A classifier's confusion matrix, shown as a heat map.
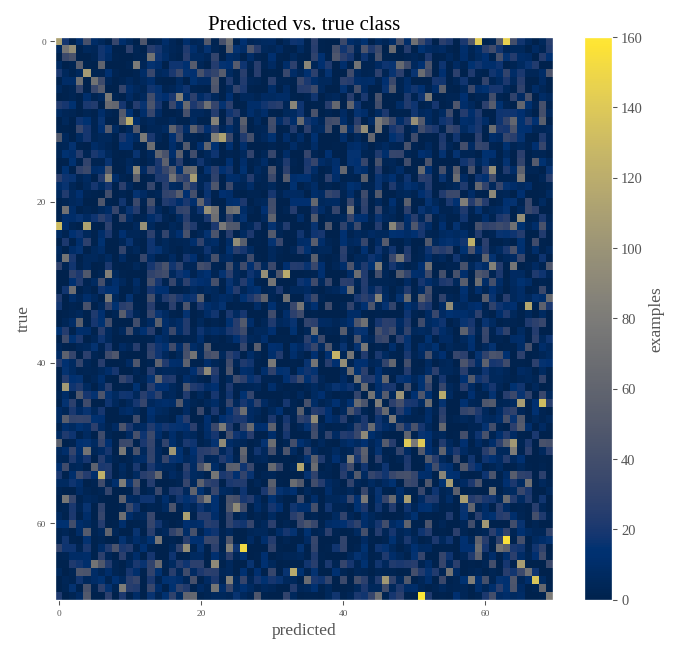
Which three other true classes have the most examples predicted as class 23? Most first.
12, 50, 48
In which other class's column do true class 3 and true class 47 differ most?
36
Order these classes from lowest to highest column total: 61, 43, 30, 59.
59, 61, 30, 43
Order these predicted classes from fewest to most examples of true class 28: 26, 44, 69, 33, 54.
54, 44, 33, 26, 69
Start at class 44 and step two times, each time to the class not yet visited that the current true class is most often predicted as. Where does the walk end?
6
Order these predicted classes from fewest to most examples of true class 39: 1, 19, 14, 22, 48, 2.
48, 14, 2, 22, 1, 19
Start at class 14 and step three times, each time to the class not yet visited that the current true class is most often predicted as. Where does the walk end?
61
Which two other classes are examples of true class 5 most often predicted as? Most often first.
3, 22
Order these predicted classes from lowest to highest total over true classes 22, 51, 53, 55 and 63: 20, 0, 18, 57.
0, 57, 20, 18
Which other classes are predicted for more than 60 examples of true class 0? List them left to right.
24, 50, 59, 63
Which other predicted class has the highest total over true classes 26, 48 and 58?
25
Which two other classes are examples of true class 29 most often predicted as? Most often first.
32, 7
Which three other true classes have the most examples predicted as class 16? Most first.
51, 17, 11
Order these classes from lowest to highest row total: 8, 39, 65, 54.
65, 39, 54, 8
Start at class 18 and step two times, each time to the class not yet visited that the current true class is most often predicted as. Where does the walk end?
9
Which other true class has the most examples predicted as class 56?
17
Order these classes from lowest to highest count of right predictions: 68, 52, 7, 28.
28, 52, 68, 7
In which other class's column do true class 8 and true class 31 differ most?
33
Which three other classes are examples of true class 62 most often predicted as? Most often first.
63, 14, 59
